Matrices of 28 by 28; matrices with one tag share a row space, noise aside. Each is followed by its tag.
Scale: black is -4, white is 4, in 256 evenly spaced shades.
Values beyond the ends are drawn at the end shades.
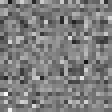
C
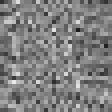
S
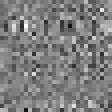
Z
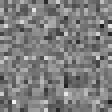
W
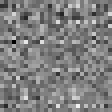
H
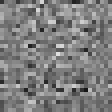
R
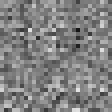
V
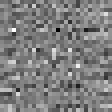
S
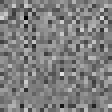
Z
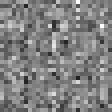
V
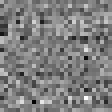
C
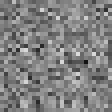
H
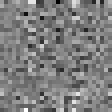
R
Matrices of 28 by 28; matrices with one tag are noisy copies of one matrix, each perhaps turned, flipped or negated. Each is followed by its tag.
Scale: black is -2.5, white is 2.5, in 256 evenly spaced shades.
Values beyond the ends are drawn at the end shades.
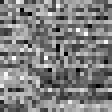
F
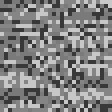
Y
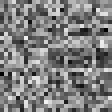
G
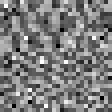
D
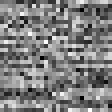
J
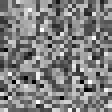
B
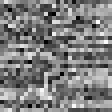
J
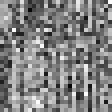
F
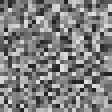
D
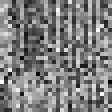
F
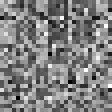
G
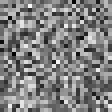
B
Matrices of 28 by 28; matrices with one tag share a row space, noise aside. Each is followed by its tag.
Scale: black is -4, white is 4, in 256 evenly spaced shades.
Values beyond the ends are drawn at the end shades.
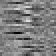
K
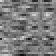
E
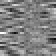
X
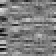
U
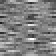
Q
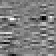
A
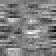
Q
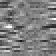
X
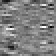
A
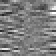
X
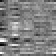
U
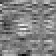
E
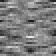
Q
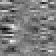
A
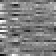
U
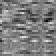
E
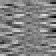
X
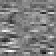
A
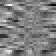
X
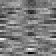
Q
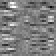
A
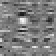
E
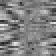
X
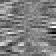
X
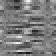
K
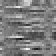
K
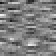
Q
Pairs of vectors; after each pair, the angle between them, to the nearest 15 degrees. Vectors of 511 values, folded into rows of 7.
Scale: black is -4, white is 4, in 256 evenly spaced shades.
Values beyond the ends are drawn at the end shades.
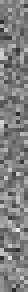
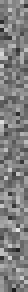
15 degrees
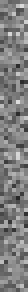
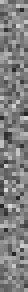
45 degrees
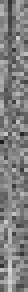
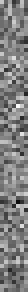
105 degrees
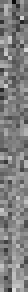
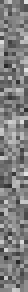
90 degrees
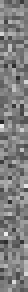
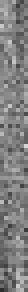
105 degrees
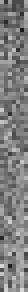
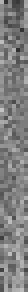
30 degrees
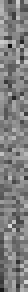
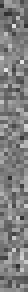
90 degrees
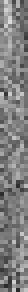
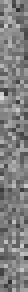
45 degrees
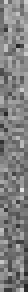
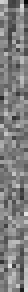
120 degrees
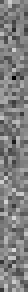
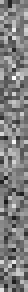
165 degrees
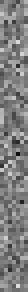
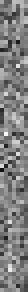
150 degrees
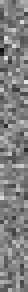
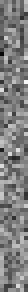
45 degrees
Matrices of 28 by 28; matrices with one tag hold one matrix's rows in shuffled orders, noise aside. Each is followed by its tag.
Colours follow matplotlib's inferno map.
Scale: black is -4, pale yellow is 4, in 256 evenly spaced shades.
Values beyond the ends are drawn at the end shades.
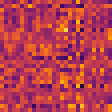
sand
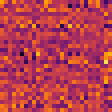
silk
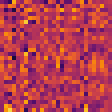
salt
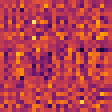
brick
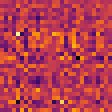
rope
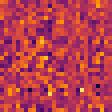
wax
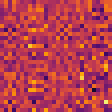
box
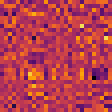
box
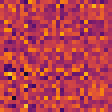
salt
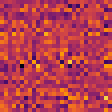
silk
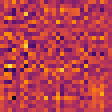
salt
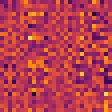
box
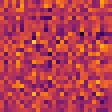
brick
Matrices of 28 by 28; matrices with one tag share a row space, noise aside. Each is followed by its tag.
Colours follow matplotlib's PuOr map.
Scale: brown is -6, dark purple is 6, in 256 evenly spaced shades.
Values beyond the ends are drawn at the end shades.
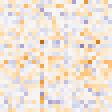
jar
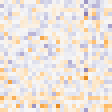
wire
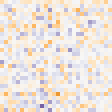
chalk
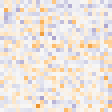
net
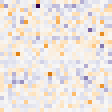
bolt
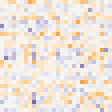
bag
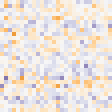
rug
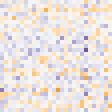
wire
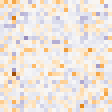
rug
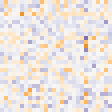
wire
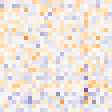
wire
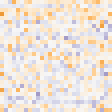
bolt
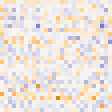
bolt
